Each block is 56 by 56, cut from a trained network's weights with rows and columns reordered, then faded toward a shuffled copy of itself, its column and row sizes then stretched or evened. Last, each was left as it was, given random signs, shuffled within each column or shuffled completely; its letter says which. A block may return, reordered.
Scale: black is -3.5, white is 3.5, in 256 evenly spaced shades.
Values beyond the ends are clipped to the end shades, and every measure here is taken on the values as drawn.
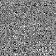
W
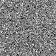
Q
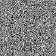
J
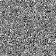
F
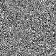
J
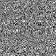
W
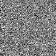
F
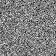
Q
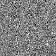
J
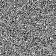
Q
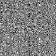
W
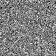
Q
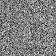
J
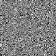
W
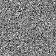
J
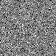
Q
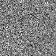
J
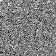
J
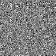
F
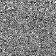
F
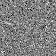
Q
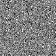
J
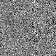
J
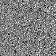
J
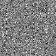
J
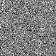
F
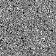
F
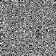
W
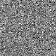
F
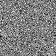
Q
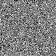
Q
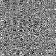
W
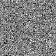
J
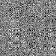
W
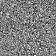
J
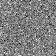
Q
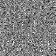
F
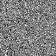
J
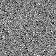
Q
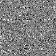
F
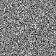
J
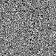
J
